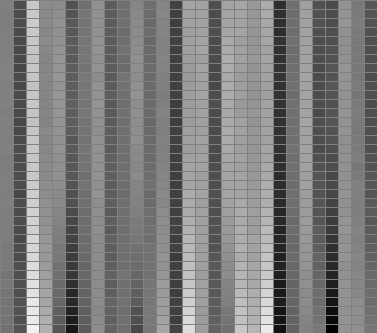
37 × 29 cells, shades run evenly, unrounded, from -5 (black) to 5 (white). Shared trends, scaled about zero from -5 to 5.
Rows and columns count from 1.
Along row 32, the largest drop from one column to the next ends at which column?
22
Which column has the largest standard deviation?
26
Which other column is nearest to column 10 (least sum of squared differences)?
12
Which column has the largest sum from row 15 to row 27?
3
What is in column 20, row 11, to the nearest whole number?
1
